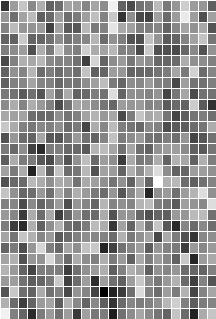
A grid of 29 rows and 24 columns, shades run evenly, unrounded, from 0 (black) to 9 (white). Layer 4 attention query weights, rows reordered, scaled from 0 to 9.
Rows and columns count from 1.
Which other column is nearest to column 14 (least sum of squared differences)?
6
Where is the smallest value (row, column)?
27, 12
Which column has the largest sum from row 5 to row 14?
13
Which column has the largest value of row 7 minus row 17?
22
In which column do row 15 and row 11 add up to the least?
14
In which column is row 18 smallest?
17
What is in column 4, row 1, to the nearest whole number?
5
